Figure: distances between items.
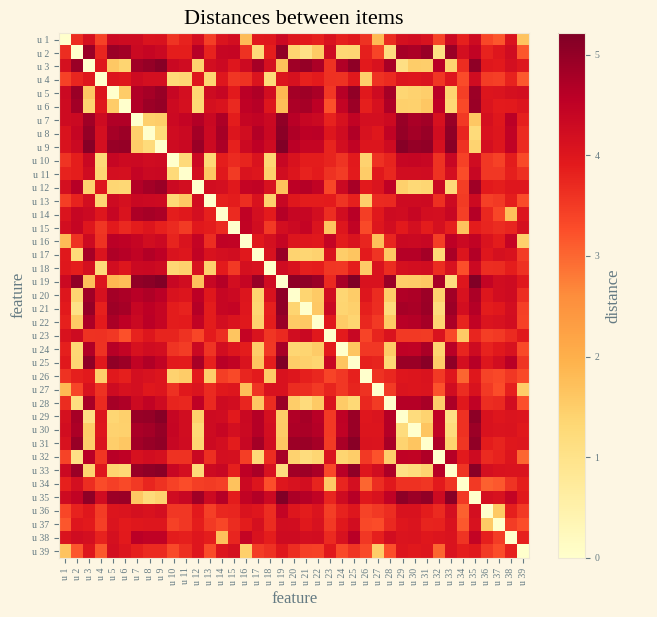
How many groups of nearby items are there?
8
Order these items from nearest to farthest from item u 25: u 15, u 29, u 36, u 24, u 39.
u 24, u 39, u 36, u 15, u 29
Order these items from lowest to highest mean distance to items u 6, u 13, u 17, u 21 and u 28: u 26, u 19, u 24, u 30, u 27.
u 24, u 26, u 27, u 30, u 19
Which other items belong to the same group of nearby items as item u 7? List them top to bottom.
u 8, u 9, u 35
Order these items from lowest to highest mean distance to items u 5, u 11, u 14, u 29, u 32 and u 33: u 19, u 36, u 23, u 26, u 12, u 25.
u 12, u 19, u 26, u 23, u 36, u 25
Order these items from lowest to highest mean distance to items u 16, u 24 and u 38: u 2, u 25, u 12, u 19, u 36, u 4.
u 2, u 25, u 4, u 36, u 12, u 19
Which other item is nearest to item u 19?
u 33
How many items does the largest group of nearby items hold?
9
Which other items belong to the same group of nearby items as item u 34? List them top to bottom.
u 15, u 23
